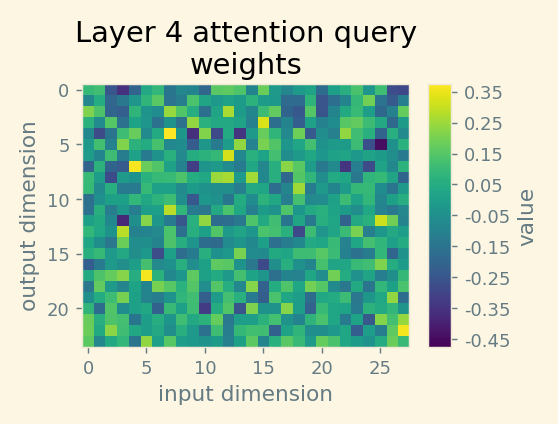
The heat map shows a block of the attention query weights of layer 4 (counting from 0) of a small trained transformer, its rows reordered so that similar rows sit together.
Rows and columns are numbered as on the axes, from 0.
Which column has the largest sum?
7
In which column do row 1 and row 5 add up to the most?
6
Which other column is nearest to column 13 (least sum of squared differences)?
1
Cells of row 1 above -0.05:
15
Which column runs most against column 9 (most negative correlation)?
18
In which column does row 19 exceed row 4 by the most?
9
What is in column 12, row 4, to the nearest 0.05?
0.05
